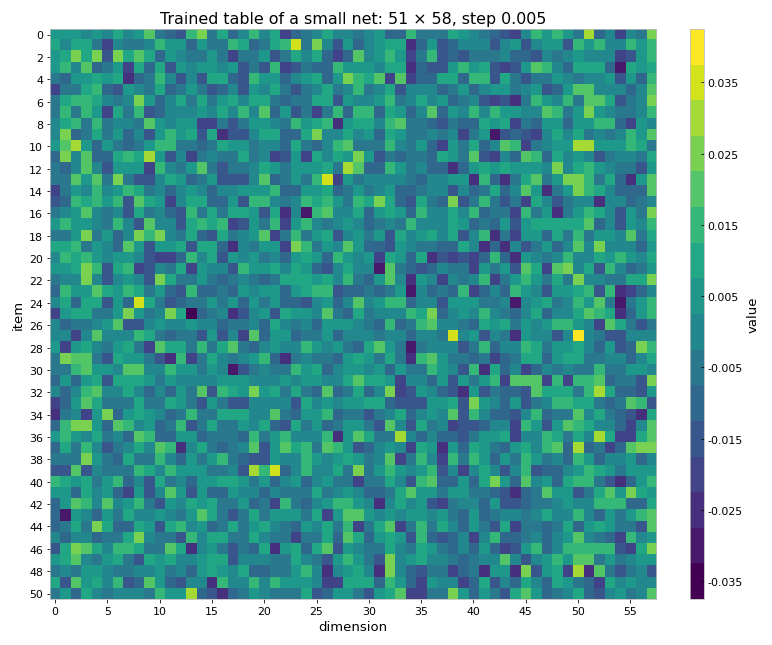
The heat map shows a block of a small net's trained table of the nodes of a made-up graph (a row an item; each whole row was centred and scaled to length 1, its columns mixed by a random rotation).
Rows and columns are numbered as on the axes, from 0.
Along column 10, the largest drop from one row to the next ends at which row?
29
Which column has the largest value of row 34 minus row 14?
38
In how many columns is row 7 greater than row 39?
25
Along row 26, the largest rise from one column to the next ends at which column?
53
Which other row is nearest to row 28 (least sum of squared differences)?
22
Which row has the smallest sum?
48
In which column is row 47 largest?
32
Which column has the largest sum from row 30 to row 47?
57
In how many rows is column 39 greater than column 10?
19
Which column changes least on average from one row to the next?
30
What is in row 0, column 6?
0.01
